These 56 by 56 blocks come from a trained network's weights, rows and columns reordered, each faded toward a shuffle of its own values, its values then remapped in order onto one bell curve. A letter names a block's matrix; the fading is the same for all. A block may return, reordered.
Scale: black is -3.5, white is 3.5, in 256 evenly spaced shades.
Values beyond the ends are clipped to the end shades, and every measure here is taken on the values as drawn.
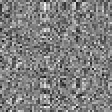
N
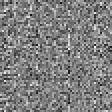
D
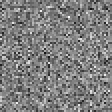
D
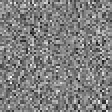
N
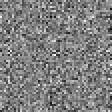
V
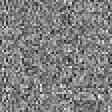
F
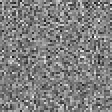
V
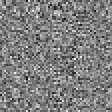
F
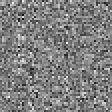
D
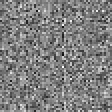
N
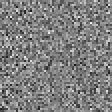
D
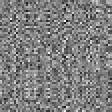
N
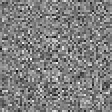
F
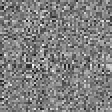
V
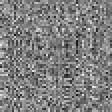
N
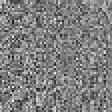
N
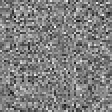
F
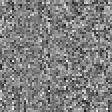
D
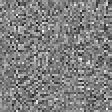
F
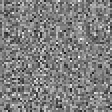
F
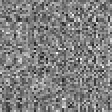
F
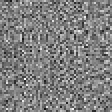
F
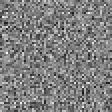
V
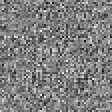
V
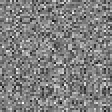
N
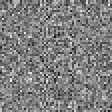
F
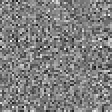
V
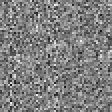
D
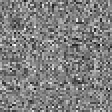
V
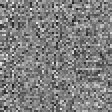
D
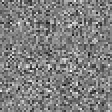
V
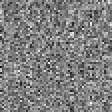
F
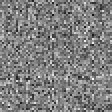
D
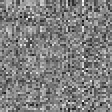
N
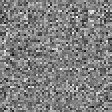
V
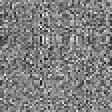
N
